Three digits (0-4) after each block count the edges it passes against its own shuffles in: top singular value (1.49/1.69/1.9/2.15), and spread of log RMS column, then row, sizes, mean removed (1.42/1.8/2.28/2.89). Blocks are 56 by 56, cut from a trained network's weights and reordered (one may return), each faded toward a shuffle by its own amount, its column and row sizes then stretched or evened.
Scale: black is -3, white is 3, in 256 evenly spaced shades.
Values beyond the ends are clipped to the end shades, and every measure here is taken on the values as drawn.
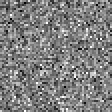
0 0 0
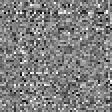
2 1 2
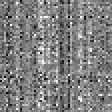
3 4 2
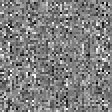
1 4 1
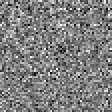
1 0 1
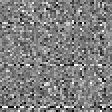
3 2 2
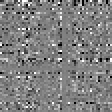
1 4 4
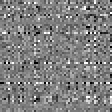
3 3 4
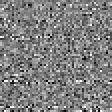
1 0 3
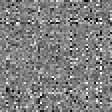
1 3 3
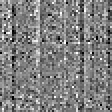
3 2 2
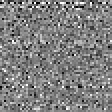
2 0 3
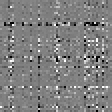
2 4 4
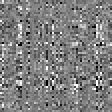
4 4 3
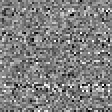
1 1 3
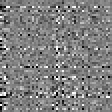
2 3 4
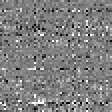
1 3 4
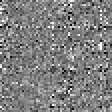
0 3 2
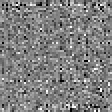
0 3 2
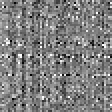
2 1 3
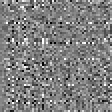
2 3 3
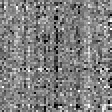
2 3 2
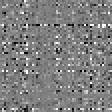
0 4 4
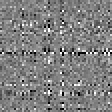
4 3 3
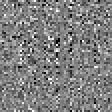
0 4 2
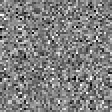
1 2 1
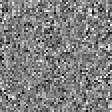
2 1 0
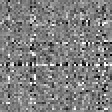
3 3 3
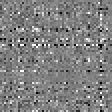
2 3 4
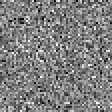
0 0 1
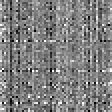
4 3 3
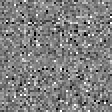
0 1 2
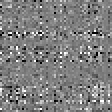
1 4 4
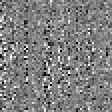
0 4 2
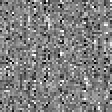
1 4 0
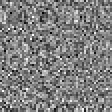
2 1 1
